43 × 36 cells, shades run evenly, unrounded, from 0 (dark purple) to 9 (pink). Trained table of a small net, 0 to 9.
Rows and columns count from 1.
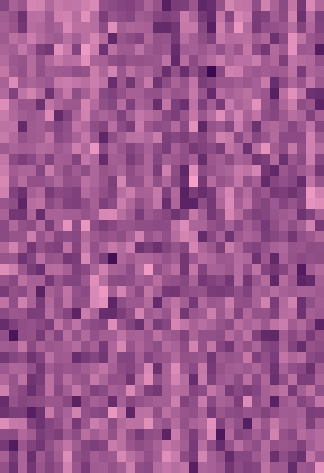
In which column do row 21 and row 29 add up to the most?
10
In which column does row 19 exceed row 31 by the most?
35
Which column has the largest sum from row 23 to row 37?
20
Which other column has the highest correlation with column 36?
18
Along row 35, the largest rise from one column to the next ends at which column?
23
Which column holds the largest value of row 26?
11
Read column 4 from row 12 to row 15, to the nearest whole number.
5 5 5 4
